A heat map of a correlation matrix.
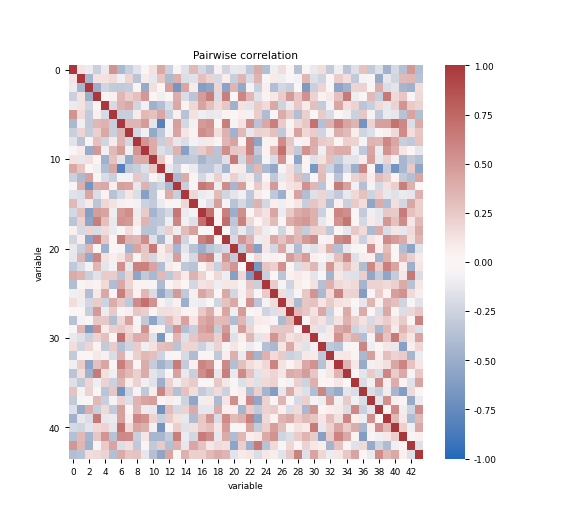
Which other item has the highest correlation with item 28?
43
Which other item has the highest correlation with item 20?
10
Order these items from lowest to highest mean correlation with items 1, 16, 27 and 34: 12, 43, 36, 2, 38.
2, 38, 12, 36, 43
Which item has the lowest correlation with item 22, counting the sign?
23
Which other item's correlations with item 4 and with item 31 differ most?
41
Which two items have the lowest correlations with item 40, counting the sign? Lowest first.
11, 36
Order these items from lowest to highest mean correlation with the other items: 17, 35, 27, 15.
15, 35, 27, 17
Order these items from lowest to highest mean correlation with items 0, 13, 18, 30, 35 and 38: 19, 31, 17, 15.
31, 17, 19, 15
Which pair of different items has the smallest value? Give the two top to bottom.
6, 11
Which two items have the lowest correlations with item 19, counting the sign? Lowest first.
2, 11
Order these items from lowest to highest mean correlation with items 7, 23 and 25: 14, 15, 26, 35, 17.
26, 14, 35, 15, 17
